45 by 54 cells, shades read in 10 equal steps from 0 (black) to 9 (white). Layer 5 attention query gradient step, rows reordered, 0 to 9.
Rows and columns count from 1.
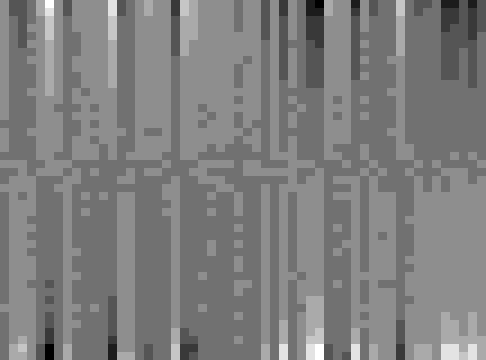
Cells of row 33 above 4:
26
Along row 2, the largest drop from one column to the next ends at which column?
14
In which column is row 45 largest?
36
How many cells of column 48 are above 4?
21
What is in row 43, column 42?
5
